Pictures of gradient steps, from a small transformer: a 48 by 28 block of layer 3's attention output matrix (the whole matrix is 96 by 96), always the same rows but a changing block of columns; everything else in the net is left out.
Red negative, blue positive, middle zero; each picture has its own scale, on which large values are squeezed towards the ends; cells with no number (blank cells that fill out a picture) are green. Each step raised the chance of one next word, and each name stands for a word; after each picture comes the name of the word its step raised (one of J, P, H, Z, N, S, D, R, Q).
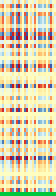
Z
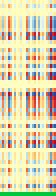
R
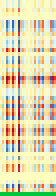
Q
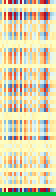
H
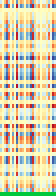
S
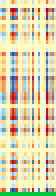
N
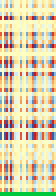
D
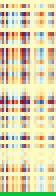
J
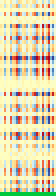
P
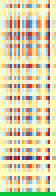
Z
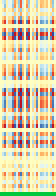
R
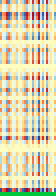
H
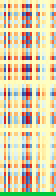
P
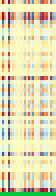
H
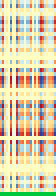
Q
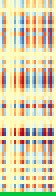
Q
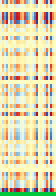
H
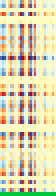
P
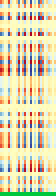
D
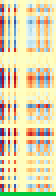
Q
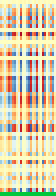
N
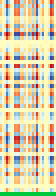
S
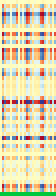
J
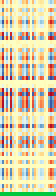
R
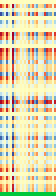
J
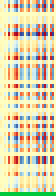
S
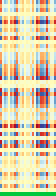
R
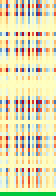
J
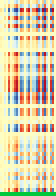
N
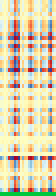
Z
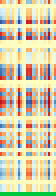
R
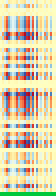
R
